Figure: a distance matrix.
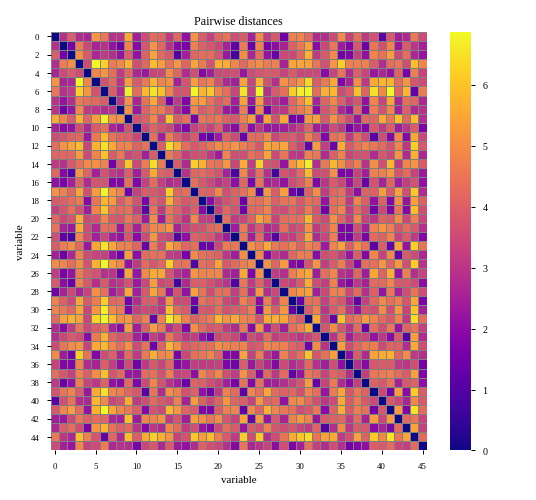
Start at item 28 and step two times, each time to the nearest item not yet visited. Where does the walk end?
40
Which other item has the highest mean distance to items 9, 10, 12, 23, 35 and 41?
6
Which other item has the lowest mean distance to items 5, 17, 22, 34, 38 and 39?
36
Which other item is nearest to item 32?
38
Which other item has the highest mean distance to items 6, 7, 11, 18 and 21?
31
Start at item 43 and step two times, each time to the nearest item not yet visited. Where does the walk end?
19
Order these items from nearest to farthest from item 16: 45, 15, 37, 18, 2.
45, 2, 15, 37, 18
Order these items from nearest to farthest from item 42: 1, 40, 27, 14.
1, 14, 40, 27
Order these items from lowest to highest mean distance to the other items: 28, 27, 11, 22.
22, 27, 11, 28
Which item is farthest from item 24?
9
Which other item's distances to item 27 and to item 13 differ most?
15
